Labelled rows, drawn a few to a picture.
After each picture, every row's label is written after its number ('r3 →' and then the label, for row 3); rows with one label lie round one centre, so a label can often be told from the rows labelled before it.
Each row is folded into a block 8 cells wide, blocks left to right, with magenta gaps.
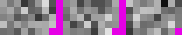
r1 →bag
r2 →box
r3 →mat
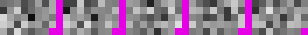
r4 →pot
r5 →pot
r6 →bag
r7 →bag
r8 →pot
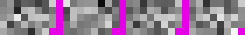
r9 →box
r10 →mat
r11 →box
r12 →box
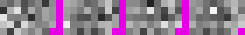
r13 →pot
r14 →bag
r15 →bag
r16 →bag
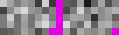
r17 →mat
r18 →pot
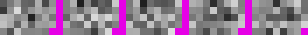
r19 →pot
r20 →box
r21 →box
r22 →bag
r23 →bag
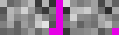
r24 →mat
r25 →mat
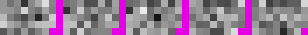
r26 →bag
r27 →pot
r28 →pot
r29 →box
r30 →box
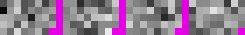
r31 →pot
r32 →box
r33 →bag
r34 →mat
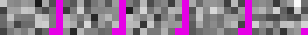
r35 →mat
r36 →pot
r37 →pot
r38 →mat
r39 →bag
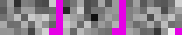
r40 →box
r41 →pot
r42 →box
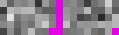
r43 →mat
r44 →bag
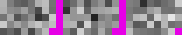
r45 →bag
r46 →pot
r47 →box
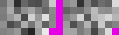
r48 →box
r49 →box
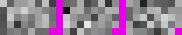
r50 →mat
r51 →pot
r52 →box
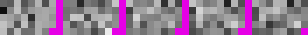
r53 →pot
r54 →box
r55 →mat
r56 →mat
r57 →mat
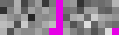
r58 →pot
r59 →box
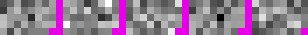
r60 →pot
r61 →bag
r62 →box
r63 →pot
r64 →mat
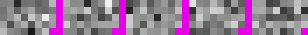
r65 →box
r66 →bag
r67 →pot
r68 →mat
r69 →bag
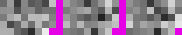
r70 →box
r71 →bag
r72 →bag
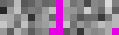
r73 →pot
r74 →bag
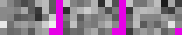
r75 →bag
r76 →mat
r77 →mat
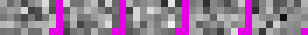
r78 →bag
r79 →mat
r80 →mat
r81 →box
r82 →pot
